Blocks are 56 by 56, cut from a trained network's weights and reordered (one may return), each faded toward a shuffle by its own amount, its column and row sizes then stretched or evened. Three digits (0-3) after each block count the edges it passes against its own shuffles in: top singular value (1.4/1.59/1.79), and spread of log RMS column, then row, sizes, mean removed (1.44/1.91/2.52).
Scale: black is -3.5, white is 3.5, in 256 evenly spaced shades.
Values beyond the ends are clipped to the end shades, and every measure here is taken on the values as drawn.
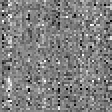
1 3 1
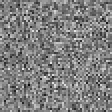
2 0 0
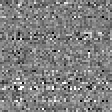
1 1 3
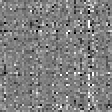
2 3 2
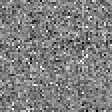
0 1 1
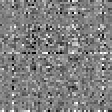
3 2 3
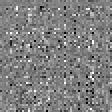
0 3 3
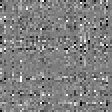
0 3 3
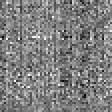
3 0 2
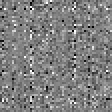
0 3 2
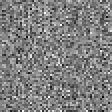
1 1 1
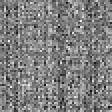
3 0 1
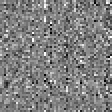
1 3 1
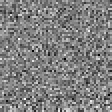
1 0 1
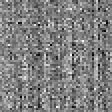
3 1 2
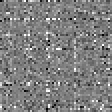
0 2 3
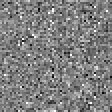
0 1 0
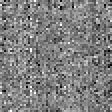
1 2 1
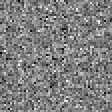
0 1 0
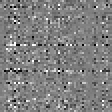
0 3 3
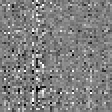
1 3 2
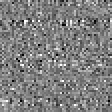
1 0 3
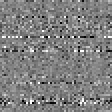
2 1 3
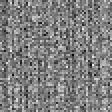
3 0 0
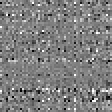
1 3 3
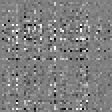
2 3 3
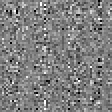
1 3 1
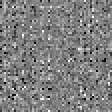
0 3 2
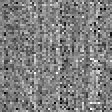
2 2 1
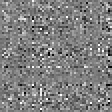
1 3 3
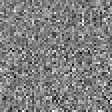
1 1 2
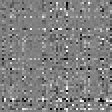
2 3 3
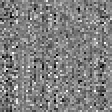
1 3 1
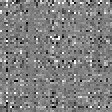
0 3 3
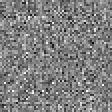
2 0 1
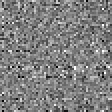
0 1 2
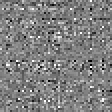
1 2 3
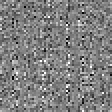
0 3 0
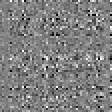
3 3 3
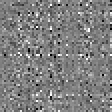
2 3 2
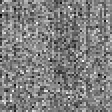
2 0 0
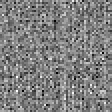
2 0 1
